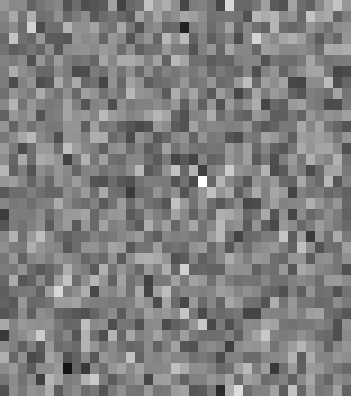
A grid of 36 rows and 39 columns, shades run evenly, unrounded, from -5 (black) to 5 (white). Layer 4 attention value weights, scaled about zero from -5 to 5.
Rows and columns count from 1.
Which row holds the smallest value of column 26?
32
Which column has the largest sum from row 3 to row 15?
35
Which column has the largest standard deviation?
21
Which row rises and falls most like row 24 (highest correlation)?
1
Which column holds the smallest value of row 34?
8
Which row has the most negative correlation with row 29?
3
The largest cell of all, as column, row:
23, 17
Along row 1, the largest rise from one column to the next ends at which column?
26
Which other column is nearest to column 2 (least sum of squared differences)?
29
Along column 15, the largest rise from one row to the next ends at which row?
33
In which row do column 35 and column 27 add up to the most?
36
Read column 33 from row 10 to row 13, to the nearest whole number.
1 0 0 -1
